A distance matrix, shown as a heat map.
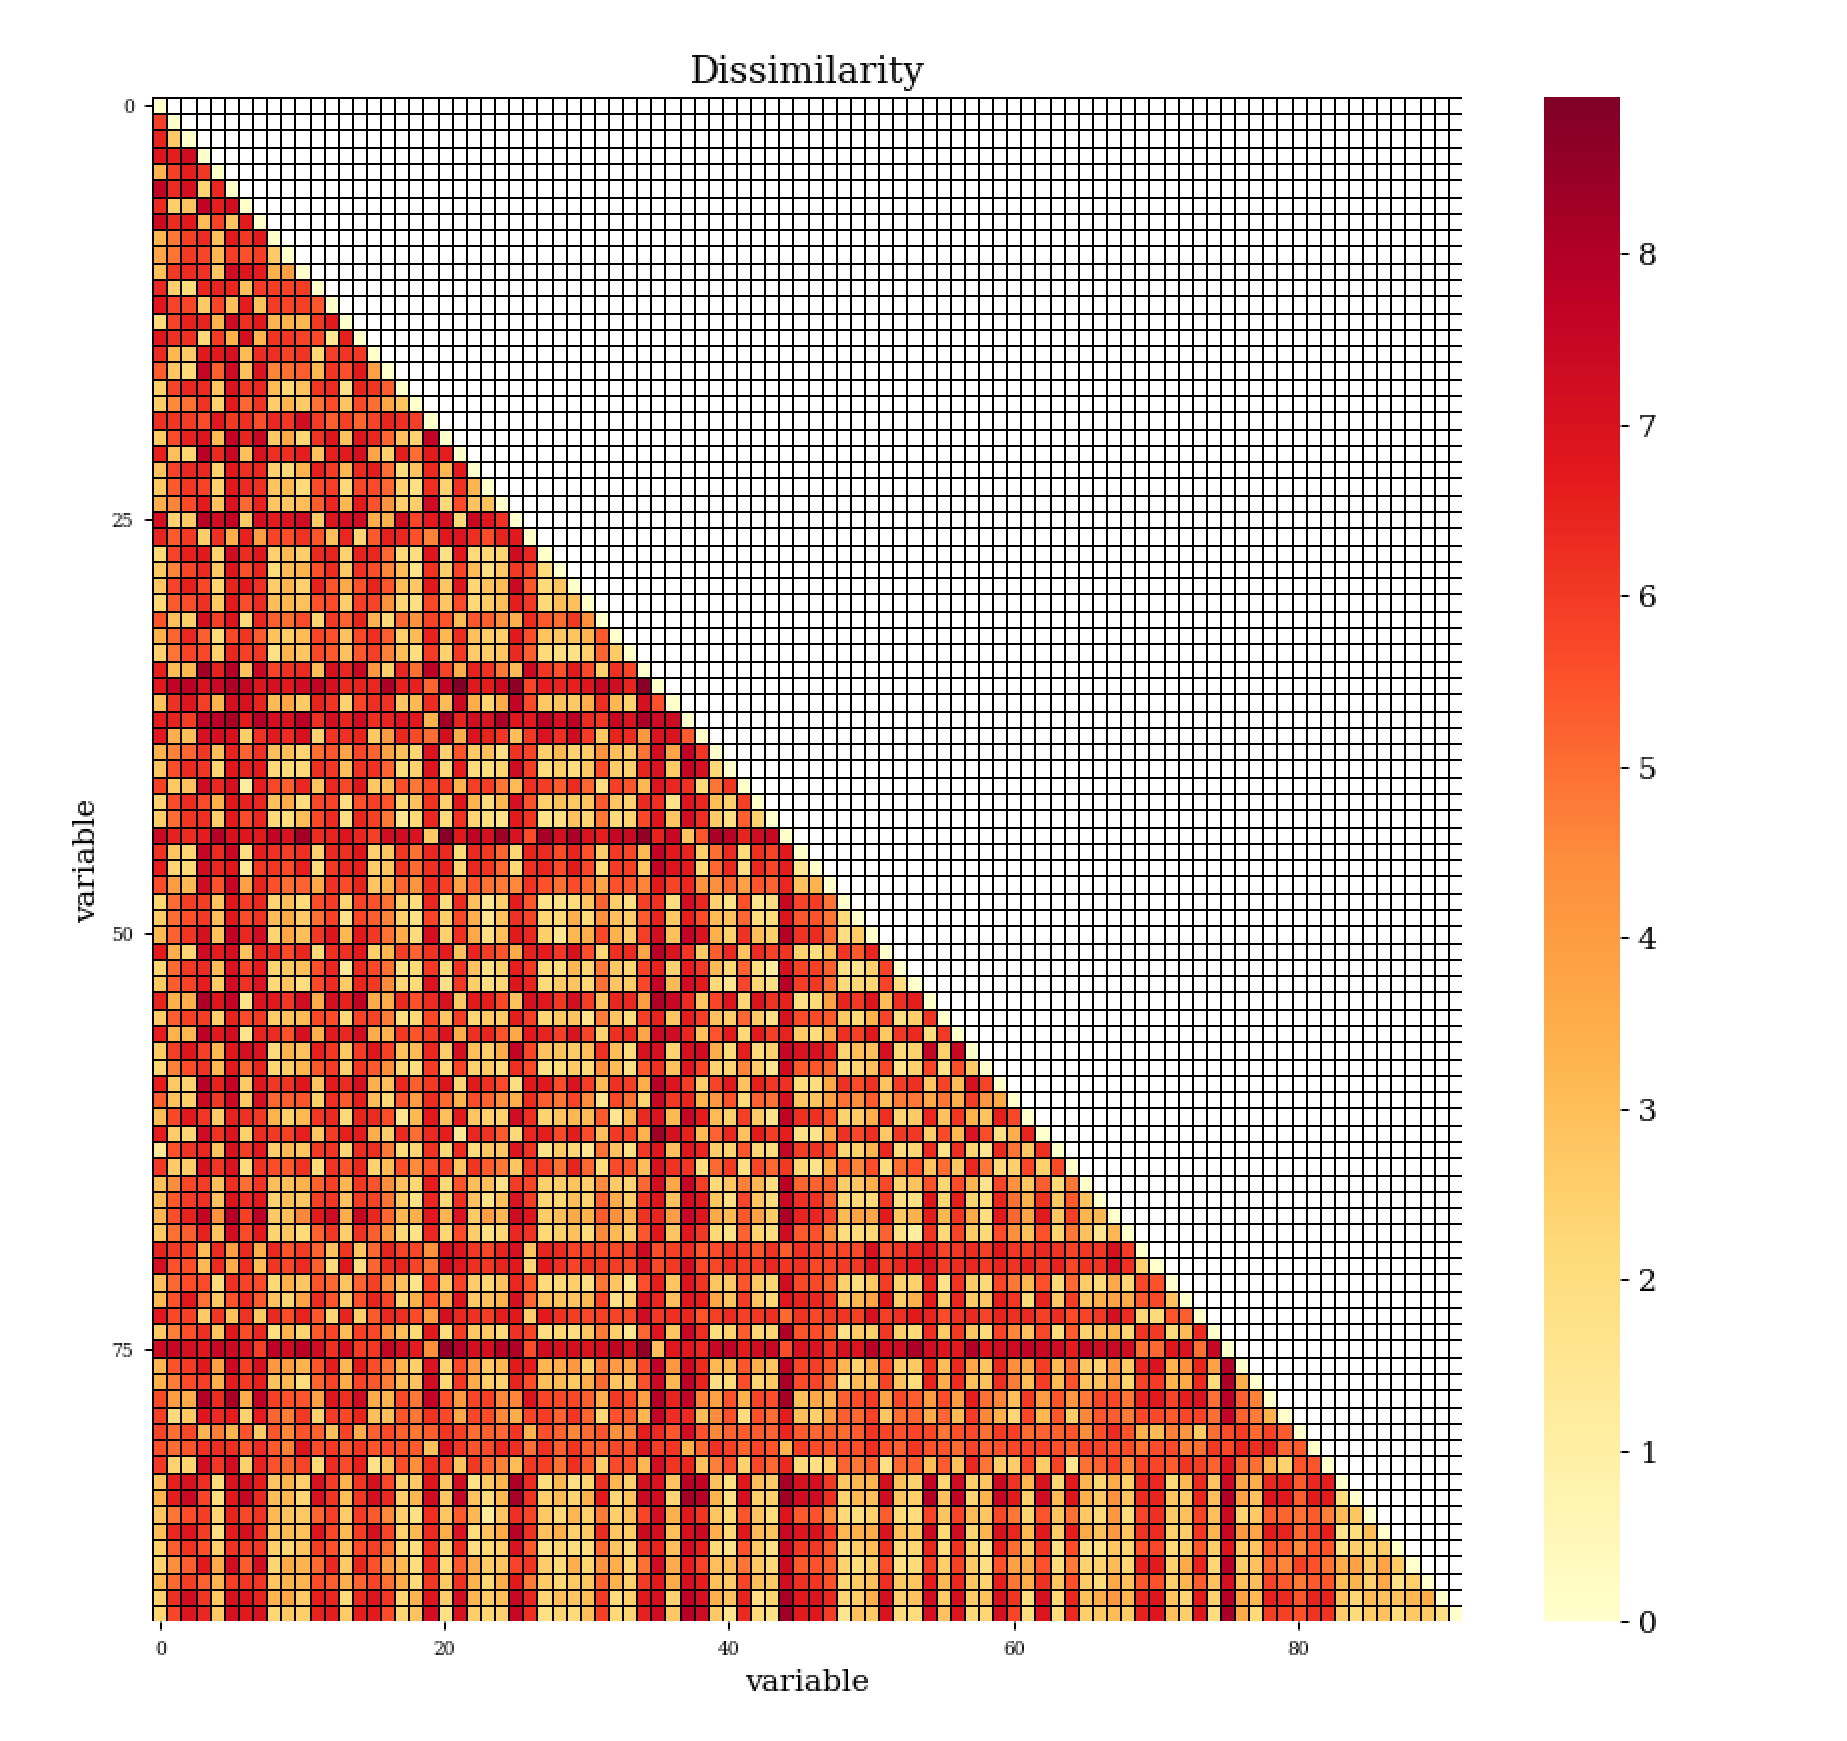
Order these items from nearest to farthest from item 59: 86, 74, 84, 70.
74, 70, 86, 84
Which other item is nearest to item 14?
12
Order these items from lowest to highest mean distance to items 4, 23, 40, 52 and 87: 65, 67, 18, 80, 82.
18, 65, 67, 80, 82
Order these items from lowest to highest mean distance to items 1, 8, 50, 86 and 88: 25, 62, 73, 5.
62, 25, 73, 5
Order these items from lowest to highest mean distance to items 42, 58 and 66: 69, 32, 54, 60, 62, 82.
32, 60, 82, 69, 62, 54
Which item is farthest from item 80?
37
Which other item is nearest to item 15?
82
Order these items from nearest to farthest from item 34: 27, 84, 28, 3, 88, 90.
88, 28, 27, 90, 84, 3
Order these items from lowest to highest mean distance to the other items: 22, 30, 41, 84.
30, 22, 84, 41
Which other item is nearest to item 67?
58
